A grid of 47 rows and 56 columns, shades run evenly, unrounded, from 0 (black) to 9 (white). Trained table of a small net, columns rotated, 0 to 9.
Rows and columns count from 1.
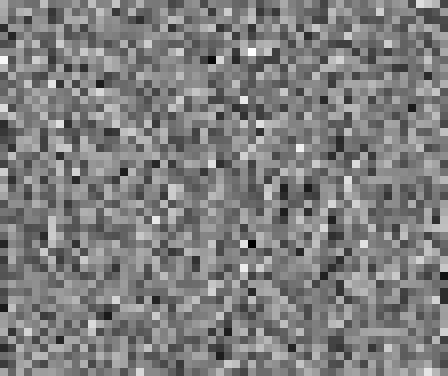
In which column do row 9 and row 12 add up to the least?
11
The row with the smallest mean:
25
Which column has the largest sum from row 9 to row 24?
8
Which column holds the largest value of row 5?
44
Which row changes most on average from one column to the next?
31
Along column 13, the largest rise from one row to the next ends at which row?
12
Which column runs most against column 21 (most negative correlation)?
22
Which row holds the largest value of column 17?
17
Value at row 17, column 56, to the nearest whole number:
7
